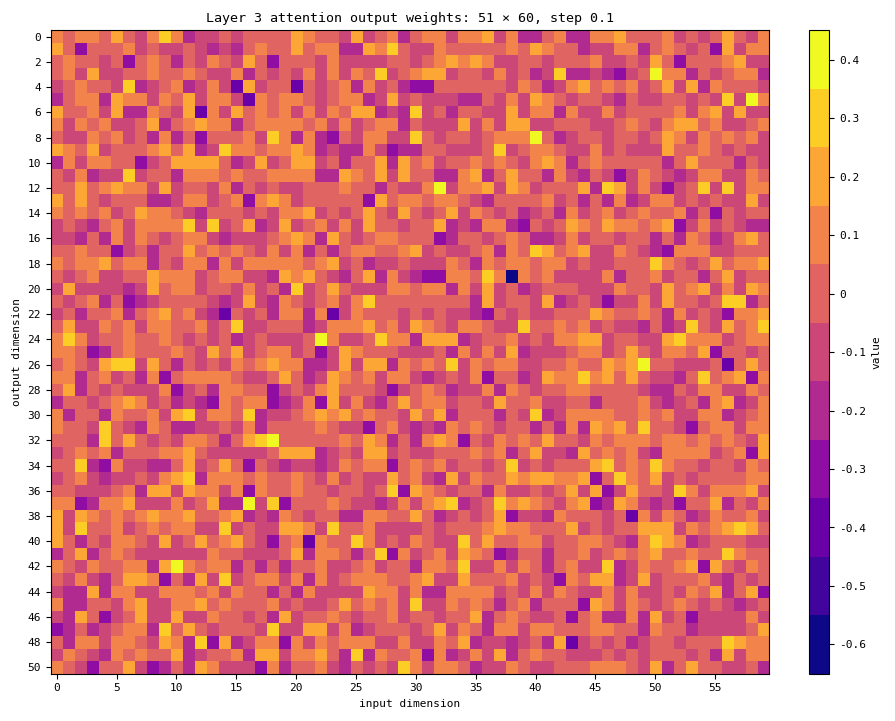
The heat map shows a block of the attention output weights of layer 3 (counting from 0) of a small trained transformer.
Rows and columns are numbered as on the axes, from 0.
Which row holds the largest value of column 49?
26
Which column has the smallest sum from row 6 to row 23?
33
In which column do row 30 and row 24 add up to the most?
22
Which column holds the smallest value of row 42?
54
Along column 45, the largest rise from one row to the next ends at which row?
36
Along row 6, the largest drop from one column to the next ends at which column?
12
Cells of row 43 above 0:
22
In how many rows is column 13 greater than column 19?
18
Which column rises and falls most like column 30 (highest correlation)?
15
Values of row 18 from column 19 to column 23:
0.1 0.1 0 0.1 0.2
